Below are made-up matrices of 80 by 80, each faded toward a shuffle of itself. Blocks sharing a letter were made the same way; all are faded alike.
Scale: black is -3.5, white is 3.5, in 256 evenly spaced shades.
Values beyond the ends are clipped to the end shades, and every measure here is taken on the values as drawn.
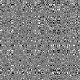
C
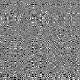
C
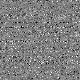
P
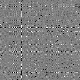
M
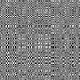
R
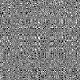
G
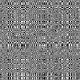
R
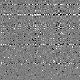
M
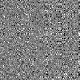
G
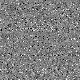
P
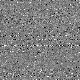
P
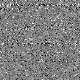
P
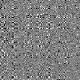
C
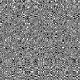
G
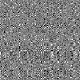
G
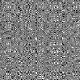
G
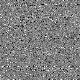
P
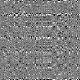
C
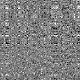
G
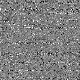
P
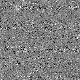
P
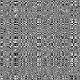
R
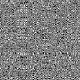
G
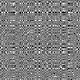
R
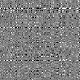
C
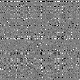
M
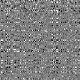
C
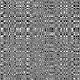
R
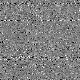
P
